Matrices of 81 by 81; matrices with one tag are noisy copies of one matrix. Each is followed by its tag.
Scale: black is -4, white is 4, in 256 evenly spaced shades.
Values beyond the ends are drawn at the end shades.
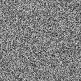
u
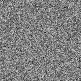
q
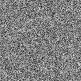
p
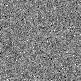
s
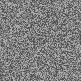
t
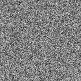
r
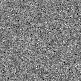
s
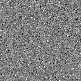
u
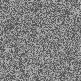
q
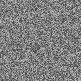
r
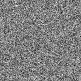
r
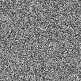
u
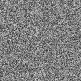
t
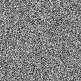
u
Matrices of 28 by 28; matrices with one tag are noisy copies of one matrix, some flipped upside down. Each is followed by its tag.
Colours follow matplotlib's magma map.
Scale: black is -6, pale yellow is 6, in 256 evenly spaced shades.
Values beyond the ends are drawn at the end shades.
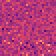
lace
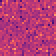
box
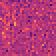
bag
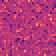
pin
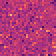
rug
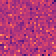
rug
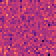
box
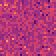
box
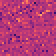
lace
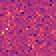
bag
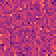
rug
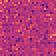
pin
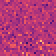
lace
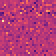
lace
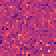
lace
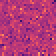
rug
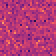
bag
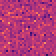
bag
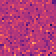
rug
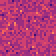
bag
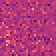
bag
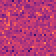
bag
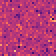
pin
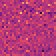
lace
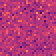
lace
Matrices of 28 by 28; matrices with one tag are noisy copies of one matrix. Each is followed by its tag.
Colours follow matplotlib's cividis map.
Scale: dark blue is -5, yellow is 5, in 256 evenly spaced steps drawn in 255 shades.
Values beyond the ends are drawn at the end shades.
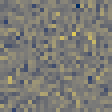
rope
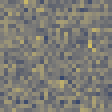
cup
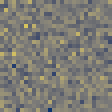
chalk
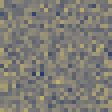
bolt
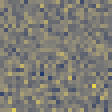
bolt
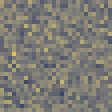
chalk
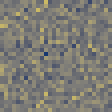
cup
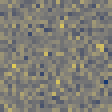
bolt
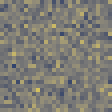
chalk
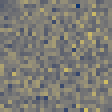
rope
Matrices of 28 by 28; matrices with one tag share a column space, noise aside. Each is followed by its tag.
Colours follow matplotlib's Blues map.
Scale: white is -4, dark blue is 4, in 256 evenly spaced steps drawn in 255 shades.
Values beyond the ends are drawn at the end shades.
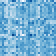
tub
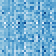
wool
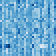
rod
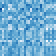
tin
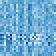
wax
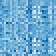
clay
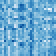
tin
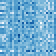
wool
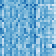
rod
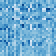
tin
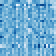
rod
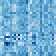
wax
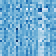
tin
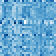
tub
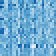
rod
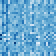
wax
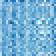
tub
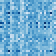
wool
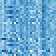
clay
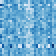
rod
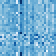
wax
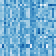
rod
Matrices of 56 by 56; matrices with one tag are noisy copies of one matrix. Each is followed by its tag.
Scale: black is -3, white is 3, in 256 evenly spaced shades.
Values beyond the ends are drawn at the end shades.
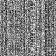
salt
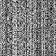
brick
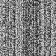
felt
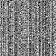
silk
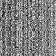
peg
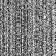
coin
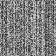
salt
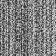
coin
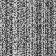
brick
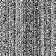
felt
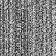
coin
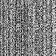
coin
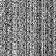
brick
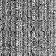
peg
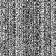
felt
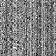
brick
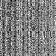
peg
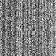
peg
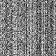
brick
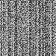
silk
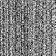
coin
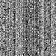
felt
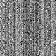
felt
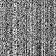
brick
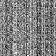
brick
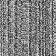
silk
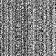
coin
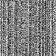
silk
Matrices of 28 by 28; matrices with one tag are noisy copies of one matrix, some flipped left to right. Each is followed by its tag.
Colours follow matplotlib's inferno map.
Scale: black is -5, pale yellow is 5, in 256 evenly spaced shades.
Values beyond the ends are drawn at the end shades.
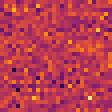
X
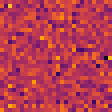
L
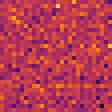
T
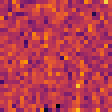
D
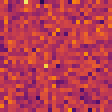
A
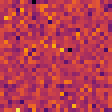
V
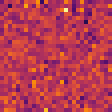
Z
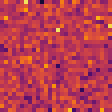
A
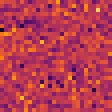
X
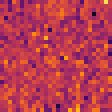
D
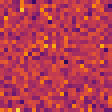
V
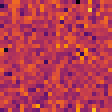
V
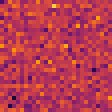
T
